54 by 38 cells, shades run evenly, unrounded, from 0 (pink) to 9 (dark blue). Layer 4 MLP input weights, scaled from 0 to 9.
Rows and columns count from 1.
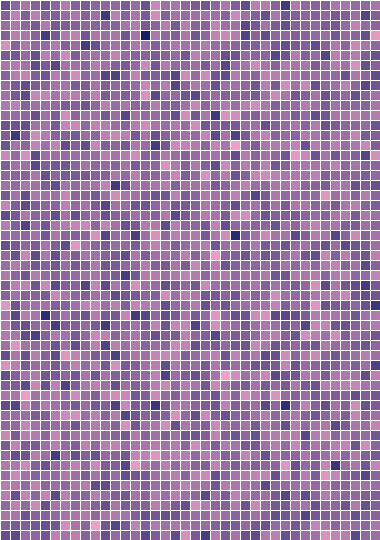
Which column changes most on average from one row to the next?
12
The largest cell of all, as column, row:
15, 4
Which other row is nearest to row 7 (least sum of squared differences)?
27
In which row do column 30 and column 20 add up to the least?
45
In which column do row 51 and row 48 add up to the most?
37
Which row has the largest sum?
41
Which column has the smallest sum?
10
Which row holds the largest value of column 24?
24
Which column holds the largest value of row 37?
38
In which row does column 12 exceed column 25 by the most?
19
